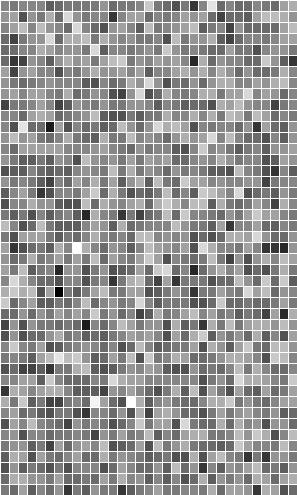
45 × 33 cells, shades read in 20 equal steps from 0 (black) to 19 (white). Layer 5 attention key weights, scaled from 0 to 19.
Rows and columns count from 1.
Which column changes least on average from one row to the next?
33
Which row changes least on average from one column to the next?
14
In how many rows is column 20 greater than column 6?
25
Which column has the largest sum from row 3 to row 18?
23
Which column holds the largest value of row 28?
16
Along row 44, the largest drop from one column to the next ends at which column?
24
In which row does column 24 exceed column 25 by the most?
1
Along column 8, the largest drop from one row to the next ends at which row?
3
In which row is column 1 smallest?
36
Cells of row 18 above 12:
6
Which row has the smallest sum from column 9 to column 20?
20
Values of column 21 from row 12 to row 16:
12 13 6 8 9
